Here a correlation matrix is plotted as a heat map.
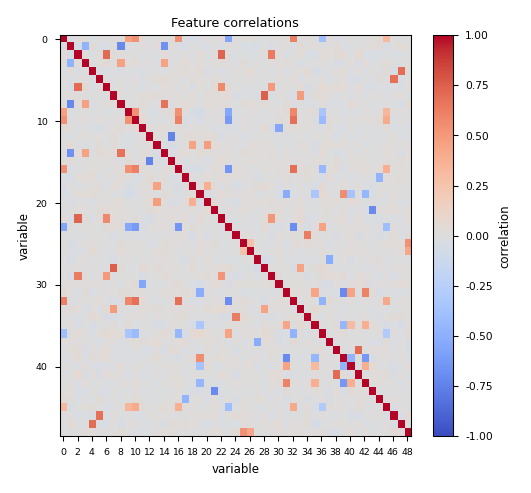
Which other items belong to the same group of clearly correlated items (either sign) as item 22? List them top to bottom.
2, 6, 29
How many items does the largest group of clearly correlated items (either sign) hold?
8
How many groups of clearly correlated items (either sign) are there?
16
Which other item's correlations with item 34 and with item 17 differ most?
24
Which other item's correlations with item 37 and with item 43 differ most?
21
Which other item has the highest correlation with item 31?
42
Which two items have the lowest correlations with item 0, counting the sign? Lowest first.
23, 36
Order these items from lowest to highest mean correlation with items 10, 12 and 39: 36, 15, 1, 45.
15, 36, 1, 45
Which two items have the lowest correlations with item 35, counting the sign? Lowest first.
39, 19
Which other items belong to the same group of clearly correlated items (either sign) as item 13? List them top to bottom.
18, 20
